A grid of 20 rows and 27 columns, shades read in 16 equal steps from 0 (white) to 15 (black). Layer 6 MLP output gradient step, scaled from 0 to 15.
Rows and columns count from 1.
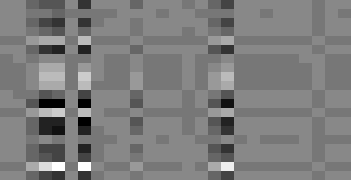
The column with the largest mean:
7
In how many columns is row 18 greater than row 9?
9
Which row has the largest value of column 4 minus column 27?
12
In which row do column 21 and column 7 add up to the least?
19
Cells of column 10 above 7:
7
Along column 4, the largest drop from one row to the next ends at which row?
13
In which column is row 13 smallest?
5
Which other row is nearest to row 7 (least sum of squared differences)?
16
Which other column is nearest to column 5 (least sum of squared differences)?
4
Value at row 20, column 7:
12
